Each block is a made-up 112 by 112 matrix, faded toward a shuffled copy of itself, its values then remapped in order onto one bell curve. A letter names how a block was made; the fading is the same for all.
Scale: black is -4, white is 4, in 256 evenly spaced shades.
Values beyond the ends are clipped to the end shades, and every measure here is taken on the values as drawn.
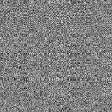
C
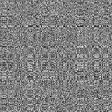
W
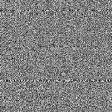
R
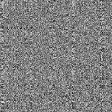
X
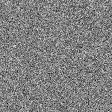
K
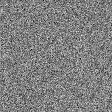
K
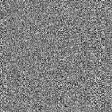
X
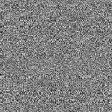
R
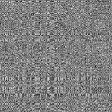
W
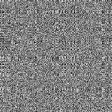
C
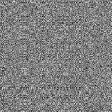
C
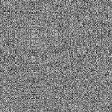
X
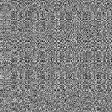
W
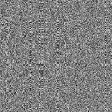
X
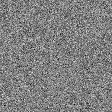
K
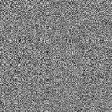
C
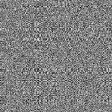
C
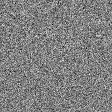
K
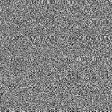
R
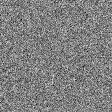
K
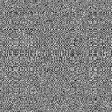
W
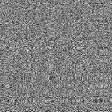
R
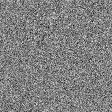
K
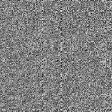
X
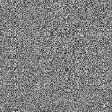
X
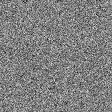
K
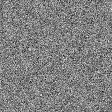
K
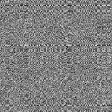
W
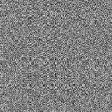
C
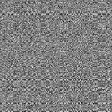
W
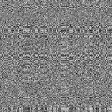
W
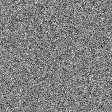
K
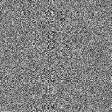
X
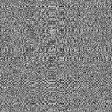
W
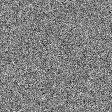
K
